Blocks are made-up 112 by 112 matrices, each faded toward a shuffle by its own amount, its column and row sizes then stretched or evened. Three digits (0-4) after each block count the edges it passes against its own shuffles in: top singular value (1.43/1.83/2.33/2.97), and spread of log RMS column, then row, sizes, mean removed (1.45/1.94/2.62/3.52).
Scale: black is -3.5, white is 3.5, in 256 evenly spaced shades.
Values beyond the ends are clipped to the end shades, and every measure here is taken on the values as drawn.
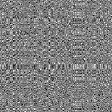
4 3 1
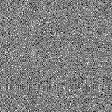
3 0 0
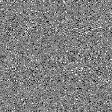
2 1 2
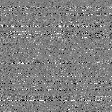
2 0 4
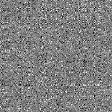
3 2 2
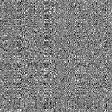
3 3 0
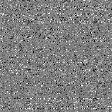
1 1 3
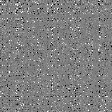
2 3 2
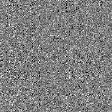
1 3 2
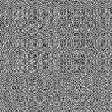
4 1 0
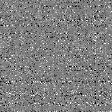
2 1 3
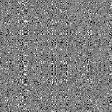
3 3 3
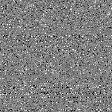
1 0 3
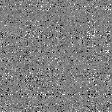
0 2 3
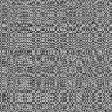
4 2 3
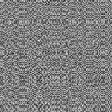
4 2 1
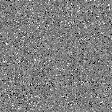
0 0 2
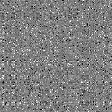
3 1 1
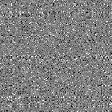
3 0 2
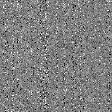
0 3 0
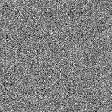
2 0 0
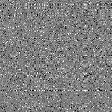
3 0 2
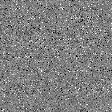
0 0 2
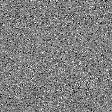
0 0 2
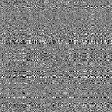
4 2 4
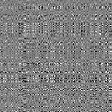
4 3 4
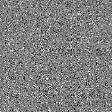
1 2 1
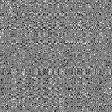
4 0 3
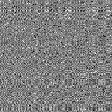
4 0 2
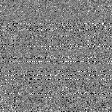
2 2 4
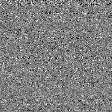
1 0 3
